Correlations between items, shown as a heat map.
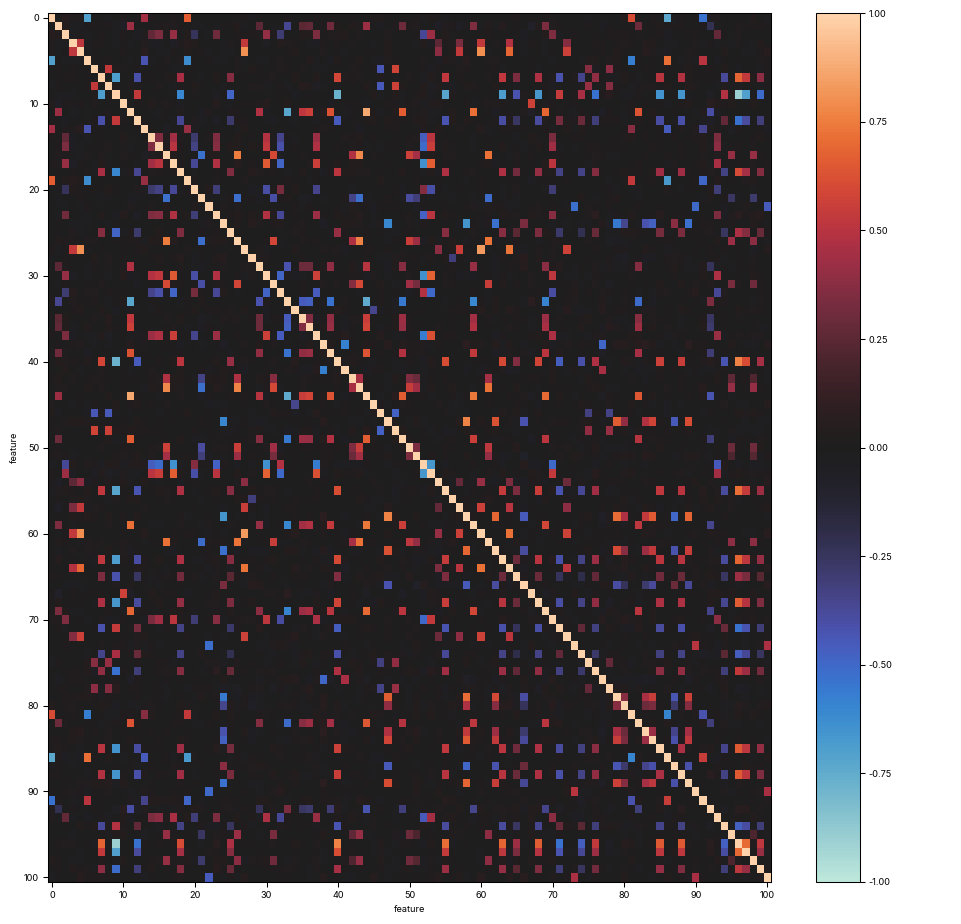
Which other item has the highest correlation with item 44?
11
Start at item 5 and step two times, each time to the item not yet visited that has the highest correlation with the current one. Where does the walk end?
91
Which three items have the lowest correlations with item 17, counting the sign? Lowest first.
52, 32, 20
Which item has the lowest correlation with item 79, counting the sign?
24
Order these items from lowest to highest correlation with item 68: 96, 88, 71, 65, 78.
71, 78, 65, 88, 96
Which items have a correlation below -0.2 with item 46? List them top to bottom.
6, 8, 48, 75, 78
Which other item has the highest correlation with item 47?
58
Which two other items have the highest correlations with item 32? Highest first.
52, 20
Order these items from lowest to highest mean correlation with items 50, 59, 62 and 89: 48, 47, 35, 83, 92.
92, 48, 35, 83, 47
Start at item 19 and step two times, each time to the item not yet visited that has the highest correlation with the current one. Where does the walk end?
81
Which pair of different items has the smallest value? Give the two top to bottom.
9, 96
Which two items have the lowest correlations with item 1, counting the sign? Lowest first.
33, 92
